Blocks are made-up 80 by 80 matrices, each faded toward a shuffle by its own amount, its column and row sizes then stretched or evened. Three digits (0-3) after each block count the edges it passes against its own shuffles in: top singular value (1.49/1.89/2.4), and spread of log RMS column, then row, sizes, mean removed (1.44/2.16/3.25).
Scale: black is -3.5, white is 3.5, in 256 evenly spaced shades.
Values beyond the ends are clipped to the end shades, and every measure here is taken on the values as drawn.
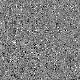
0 1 1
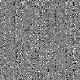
2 2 0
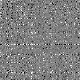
2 2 2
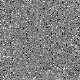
0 2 0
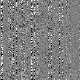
2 3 0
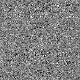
0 1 2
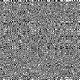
3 1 2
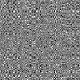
3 2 1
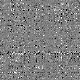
1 2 2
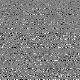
0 0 3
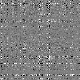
2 2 3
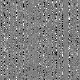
1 3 0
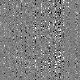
1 3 1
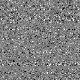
1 0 2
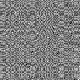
3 0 1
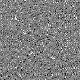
2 1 0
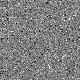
1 0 0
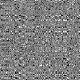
3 1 2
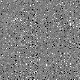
0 2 1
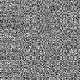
3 1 0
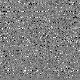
1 0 2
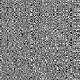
3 2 1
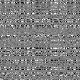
3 0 3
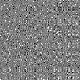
3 1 0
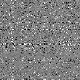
2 1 2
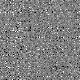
1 1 2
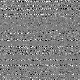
2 0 3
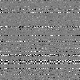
3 1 3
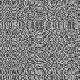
3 0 0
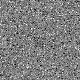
0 0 0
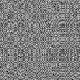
3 1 0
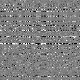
3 0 3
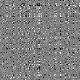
3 2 2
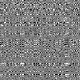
3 1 3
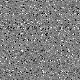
1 0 2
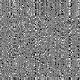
3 2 0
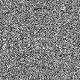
1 0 1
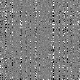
2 3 2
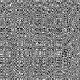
3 1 1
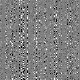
1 3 1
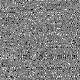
2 0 1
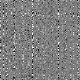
2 3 1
